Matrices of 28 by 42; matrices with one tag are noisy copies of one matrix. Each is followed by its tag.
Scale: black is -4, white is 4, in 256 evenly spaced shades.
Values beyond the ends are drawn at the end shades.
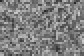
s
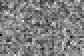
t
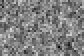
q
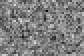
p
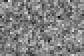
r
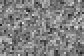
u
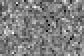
t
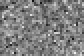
t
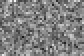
p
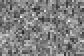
q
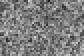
t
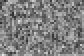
p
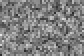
q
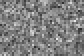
u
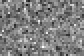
r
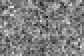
t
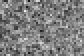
r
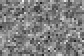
q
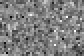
u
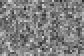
p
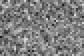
r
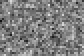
p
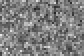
q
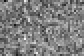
r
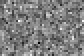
p
